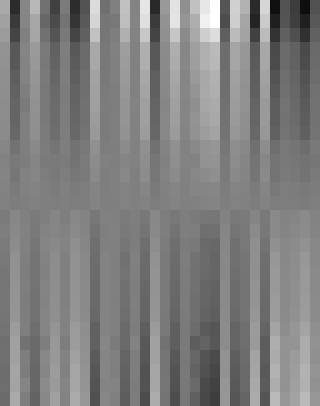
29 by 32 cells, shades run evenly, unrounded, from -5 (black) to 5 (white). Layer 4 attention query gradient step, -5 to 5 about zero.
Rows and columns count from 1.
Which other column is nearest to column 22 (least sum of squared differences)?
21
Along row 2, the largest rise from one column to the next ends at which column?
27
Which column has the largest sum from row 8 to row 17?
22
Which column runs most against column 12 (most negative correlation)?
14
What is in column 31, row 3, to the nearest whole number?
-3
